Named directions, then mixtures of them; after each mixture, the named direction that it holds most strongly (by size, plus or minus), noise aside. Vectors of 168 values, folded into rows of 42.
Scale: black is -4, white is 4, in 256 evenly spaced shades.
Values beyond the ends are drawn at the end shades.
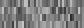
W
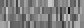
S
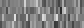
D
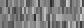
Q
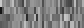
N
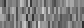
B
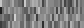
N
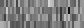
S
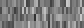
Q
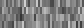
Q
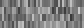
W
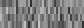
B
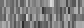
S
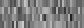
W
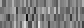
B
